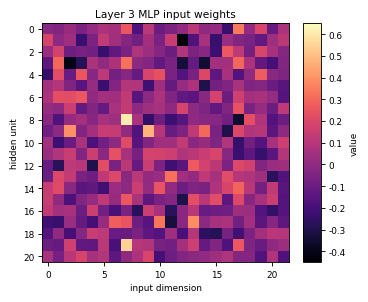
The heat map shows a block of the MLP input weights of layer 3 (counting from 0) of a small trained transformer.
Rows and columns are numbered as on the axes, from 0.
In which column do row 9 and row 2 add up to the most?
9
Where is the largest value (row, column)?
8, 7
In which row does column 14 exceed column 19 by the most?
11
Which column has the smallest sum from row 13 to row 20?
21
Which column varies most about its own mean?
17
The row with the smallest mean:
18
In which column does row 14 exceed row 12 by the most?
1
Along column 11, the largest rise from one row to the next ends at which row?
13
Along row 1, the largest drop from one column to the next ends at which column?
12
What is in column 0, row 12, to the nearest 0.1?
-0.1
